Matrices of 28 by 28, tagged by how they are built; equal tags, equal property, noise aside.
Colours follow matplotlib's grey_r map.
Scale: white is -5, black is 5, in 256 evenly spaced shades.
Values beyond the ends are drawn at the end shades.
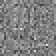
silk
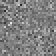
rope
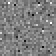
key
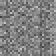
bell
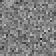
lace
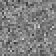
lace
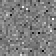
key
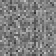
bell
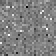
key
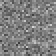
bell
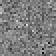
rope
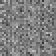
bell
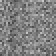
bell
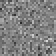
rope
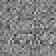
silk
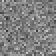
lace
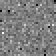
key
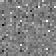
key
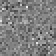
rope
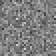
bell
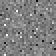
key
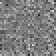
silk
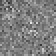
rope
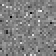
key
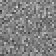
lace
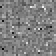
key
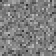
bell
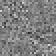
rope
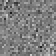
rope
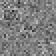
rope
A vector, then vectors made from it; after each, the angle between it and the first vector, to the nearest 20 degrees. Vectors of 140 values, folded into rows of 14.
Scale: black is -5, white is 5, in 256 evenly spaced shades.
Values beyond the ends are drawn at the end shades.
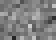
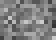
80 degrees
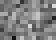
20 degrees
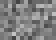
80 degrees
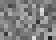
80 degrees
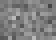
60 degrees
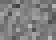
40 degrees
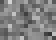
80 degrees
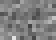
160 degrees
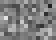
80 degrees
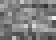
120 degrees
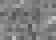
160 degrees
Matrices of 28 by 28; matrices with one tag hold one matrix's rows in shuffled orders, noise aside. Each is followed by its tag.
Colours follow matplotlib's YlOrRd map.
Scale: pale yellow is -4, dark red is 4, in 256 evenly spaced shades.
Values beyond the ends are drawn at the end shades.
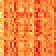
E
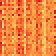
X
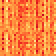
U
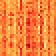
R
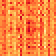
R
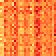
E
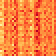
E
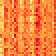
E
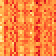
E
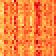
E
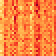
E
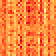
R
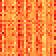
X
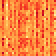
U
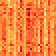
R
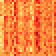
E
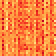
U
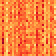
U
